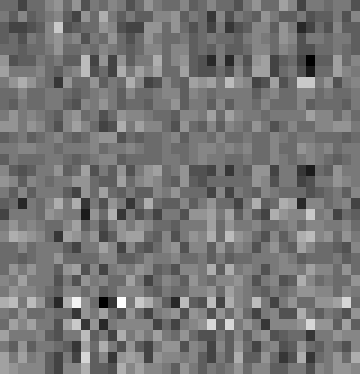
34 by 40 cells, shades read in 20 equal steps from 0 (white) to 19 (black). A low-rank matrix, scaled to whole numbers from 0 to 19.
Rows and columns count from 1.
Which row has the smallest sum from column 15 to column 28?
22
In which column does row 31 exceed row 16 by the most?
7
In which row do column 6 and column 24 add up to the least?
30
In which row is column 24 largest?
6
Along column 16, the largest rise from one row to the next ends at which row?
29
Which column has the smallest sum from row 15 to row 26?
35
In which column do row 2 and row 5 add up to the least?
12
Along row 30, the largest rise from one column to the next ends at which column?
10
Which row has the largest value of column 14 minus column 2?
20
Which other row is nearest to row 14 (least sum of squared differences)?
27
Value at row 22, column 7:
15
